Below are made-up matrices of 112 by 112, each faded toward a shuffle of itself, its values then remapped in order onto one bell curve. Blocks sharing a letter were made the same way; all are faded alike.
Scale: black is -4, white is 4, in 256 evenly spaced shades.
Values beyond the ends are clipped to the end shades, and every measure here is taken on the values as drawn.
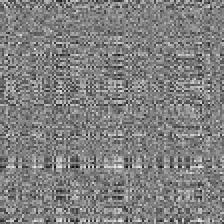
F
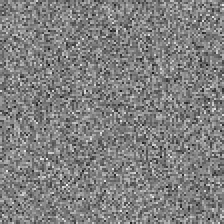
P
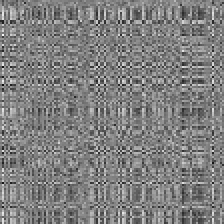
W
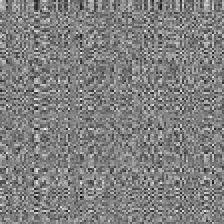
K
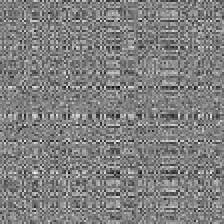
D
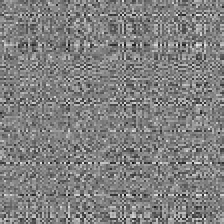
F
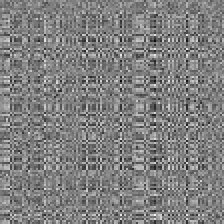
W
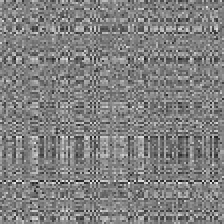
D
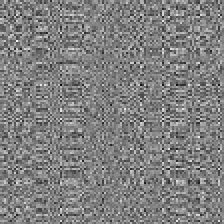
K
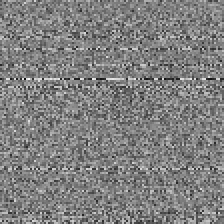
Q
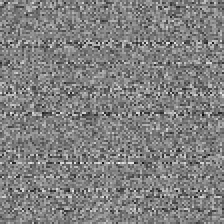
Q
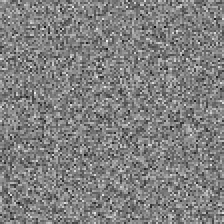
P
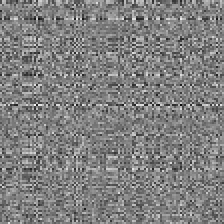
F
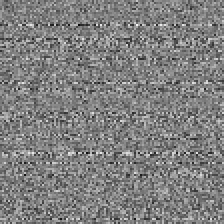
Q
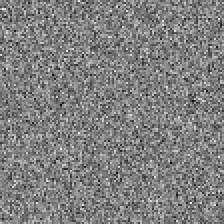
P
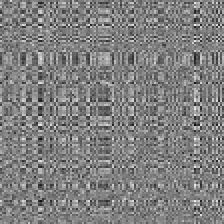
W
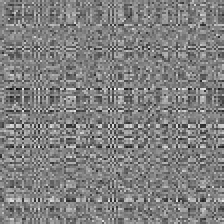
D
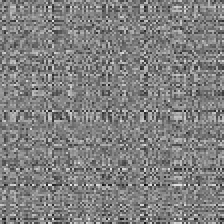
F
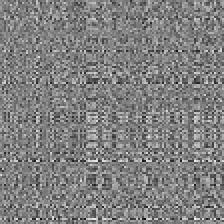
F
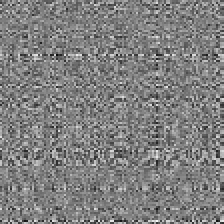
F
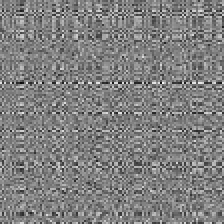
D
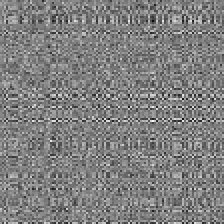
D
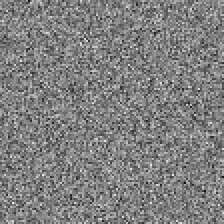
P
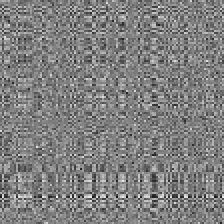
D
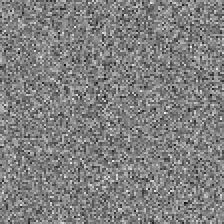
P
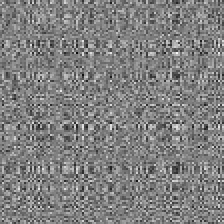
K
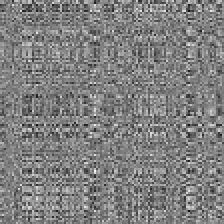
K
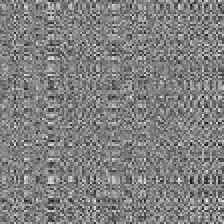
K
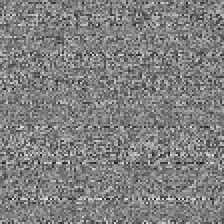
Q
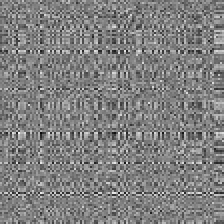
D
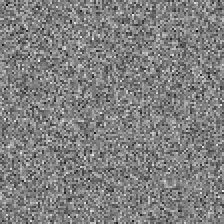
P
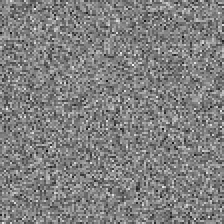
P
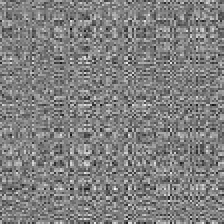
K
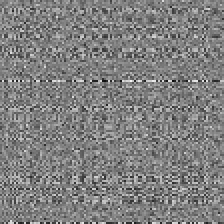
F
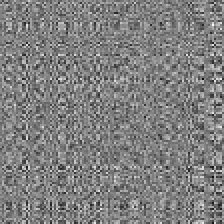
K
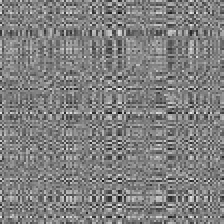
W
